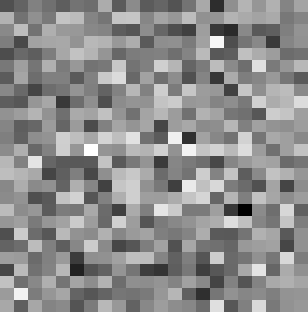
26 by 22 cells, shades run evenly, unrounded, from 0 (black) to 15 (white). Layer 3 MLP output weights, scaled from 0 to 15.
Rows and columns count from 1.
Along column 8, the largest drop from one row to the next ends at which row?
8
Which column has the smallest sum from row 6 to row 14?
5
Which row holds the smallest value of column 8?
16
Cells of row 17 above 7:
18
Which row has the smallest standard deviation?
2
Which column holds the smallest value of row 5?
1
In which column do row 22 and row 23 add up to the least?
6
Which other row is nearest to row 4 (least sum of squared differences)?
26
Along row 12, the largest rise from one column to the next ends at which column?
13
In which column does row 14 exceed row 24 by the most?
3
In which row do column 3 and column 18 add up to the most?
14
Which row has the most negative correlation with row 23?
10
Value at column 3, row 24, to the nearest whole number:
8
